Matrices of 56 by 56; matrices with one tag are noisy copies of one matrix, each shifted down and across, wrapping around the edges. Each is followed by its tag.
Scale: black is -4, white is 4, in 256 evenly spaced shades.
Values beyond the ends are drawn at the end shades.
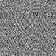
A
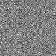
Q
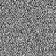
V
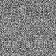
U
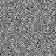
Q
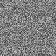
U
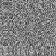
V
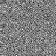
Q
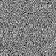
V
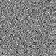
A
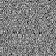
V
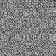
U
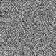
A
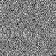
V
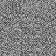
Q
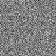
Q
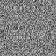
V
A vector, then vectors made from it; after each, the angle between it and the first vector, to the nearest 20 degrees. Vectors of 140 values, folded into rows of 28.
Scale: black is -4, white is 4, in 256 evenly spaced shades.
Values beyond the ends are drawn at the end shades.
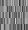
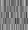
120 degrees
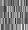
160 degrees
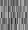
120 degrees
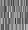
160 degrees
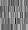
140 degrees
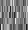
60 degrees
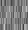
120 degrees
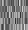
160 degrees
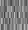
140 degrees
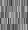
100 degrees
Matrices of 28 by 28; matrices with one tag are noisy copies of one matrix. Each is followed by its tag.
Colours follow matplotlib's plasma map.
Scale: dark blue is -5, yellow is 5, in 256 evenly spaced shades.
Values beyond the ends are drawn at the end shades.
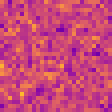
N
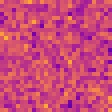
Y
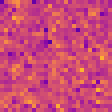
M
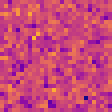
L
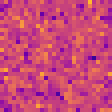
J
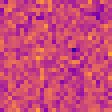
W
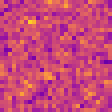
N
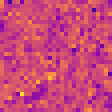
N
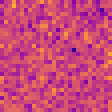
W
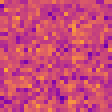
J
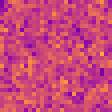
M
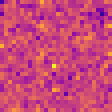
W
